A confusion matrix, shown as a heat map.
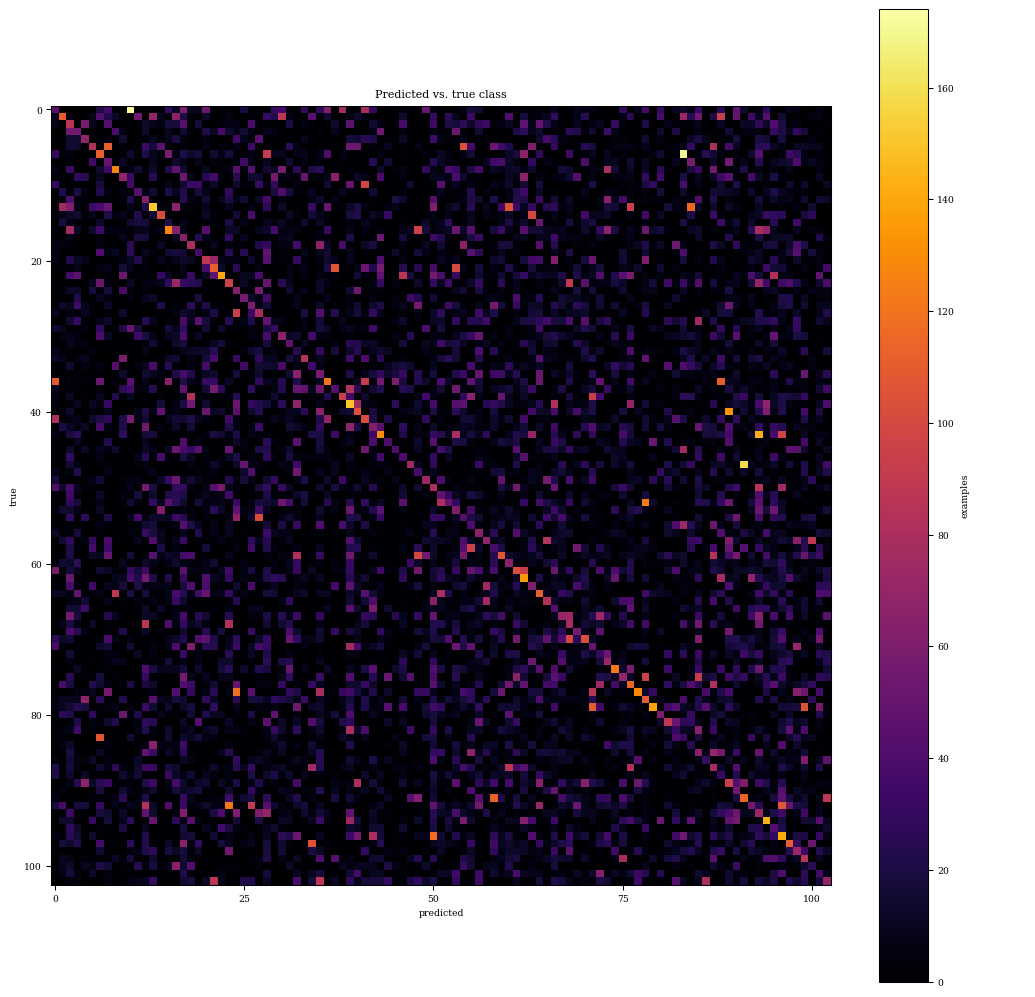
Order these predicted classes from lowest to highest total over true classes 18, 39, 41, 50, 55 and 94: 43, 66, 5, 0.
43, 5, 0, 66
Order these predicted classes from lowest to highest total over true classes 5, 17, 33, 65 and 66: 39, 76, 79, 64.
79, 64, 76, 39
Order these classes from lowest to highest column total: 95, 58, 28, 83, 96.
58, 83, 95, 28, 96
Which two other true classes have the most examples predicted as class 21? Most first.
102, 20
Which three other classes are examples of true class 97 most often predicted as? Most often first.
34, 17, 100
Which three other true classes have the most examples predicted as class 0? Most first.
36, 41, 61
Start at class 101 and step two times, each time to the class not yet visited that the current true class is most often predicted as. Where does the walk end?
73
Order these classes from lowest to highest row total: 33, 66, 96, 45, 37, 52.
66, 33, 45, 37, 52, 96
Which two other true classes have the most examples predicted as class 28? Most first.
6, 93
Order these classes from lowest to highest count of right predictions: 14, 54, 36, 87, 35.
54, 35, 87, 14, 36
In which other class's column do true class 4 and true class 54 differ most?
27
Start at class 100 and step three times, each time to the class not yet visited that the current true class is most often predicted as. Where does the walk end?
64
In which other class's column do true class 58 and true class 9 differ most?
55
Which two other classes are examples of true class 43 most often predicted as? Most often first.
93, 96
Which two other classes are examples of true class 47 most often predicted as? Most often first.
91, 25
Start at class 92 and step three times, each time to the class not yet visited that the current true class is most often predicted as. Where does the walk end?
12
